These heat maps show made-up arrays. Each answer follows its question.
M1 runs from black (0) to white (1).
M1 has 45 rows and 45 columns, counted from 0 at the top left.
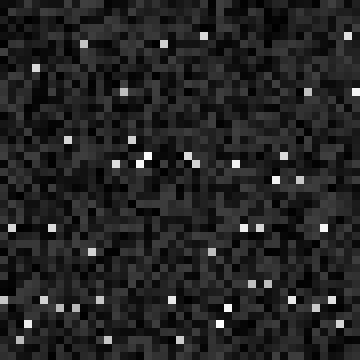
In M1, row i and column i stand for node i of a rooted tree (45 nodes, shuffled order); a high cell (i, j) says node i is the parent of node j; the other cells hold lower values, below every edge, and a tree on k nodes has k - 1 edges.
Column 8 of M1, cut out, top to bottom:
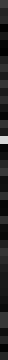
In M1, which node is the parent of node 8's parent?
20
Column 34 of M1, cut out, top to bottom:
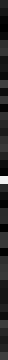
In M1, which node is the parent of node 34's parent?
42
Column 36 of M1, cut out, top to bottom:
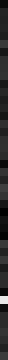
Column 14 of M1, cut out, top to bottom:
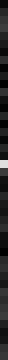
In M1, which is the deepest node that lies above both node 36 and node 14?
37
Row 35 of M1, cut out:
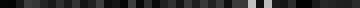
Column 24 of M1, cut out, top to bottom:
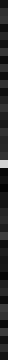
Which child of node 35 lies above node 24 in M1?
31
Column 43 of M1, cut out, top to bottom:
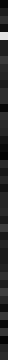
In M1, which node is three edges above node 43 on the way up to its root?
17
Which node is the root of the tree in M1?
19
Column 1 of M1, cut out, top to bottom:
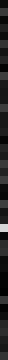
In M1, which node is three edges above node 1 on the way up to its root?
11
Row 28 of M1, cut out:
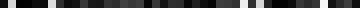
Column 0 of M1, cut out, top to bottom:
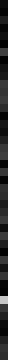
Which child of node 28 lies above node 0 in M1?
40
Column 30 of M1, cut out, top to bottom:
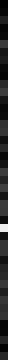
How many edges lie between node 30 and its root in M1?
6
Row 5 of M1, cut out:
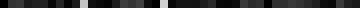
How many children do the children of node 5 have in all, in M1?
4
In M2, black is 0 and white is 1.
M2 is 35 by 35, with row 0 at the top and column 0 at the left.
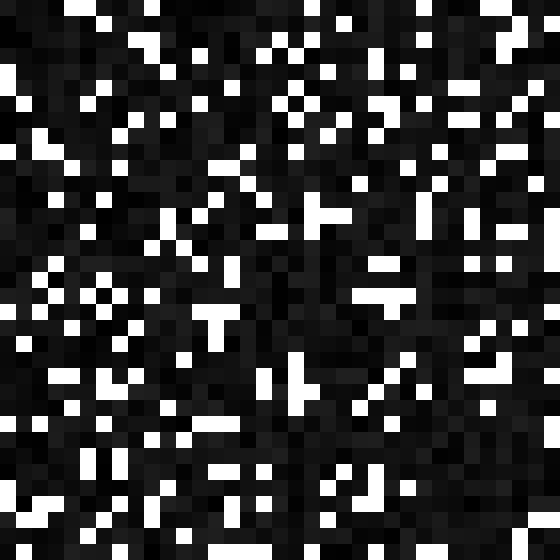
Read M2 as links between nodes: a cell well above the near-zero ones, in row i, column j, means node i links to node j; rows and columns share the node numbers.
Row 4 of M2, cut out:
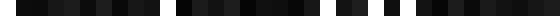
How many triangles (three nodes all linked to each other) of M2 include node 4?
1
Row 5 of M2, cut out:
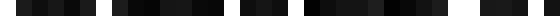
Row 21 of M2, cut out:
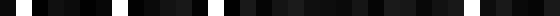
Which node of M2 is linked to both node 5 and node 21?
node 29
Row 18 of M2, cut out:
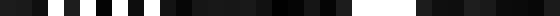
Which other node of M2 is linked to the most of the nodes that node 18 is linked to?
node 31
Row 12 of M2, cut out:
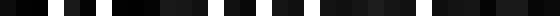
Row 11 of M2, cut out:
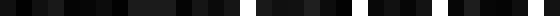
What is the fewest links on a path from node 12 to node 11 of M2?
4
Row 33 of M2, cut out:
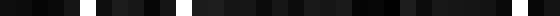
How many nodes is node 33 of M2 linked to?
3
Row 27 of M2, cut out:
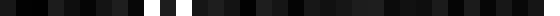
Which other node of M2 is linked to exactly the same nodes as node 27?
node 15
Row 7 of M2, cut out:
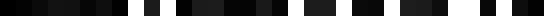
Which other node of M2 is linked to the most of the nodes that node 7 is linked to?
node 23
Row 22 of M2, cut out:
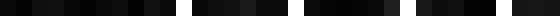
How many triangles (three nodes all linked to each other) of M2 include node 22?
1
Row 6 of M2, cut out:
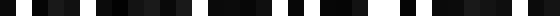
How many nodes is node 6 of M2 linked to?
9
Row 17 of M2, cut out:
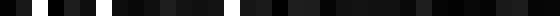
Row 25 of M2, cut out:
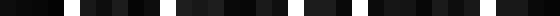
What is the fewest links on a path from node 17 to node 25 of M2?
3
